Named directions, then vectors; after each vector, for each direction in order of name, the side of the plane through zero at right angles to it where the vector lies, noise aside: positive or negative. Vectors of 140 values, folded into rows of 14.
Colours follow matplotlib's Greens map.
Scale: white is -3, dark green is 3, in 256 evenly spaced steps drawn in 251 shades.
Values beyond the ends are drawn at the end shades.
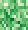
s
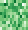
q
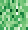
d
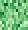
positive, positive, negative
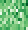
negative, negative, negative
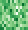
positive, negative, negative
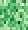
positive, positive, positive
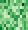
positive, negative, negative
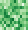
negative, positive, positive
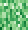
positive, negative, positive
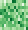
positive, positive, positive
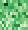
positive, positive, negative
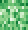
negative, negative, negative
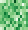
negative, positive, positive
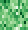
positive, negative, negative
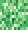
negative, negative, positive
